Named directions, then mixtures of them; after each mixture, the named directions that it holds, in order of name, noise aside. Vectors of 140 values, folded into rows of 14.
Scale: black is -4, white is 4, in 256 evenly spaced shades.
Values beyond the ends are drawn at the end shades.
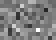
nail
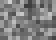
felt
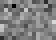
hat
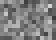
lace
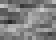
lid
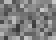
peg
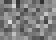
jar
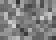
felt, jar.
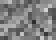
lace, peg.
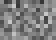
jar.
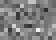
nail.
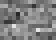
lid, nail.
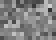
jar, lace, lid.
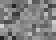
hat, lid, nail.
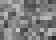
felt, peg.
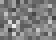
jar, lace, nail.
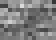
lid.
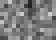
felt.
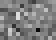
nail.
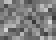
lace, peg.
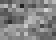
hat, lid.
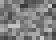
lace, lid.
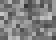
felt.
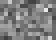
lace, nail.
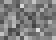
nail, peg.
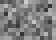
lace.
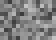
felt.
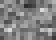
felt, lid.
